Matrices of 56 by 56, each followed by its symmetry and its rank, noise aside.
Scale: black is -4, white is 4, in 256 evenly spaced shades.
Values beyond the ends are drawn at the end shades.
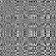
no symmetry, rank two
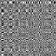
antisymmetric, rank two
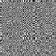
no symmetry, rank three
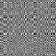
no symmetry, rank one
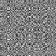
no symmetry, rank three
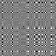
symmetric, rank one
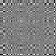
symmetric, rank one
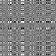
no symmetry, rank one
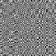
symmetric, rank three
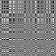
no symmetry, rank one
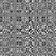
symmetric, rank three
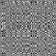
no symmetry, rank three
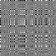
symmetric, rank one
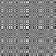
symmetric, rank one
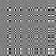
symmetric, rank one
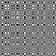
symmetric, rank one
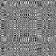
antisymmetric, rank two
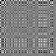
symmetric, rank one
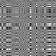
no symmetry, rank one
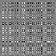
antisymmetric, rank two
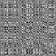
antisymmetric, rank two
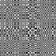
symmetric, rank two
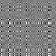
no symmetry, rank one
